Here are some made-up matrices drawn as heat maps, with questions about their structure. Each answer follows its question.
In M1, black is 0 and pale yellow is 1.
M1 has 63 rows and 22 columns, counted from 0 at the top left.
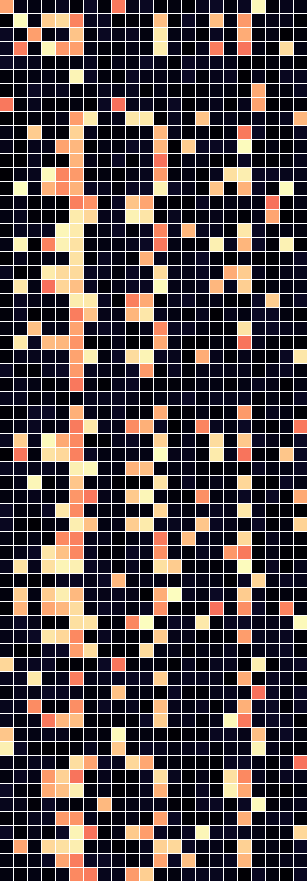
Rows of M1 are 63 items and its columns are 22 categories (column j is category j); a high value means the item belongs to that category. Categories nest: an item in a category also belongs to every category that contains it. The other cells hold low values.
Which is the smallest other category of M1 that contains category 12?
1
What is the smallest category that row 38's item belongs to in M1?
13
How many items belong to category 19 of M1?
3
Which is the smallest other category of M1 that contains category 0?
8
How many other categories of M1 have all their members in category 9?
3
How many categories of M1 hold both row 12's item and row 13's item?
5
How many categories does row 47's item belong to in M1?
3
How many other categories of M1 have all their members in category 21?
1
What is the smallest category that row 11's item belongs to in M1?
11
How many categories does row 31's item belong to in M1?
7
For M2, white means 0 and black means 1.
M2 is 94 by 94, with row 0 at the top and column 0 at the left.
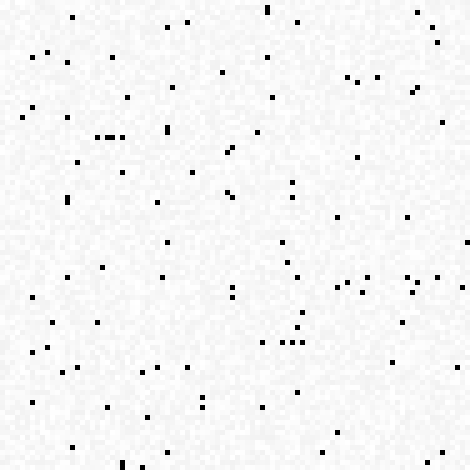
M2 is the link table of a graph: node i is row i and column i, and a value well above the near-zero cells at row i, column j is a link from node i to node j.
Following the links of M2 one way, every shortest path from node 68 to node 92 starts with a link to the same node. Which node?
node 52
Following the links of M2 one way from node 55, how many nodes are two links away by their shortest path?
9
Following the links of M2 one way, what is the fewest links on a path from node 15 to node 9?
2
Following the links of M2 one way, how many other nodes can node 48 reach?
11
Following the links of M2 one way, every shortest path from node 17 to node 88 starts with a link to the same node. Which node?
node 34
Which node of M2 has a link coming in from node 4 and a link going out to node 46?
node 59
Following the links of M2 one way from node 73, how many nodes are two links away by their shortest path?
3
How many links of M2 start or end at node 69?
3
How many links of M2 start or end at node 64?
4
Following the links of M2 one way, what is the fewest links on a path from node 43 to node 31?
3
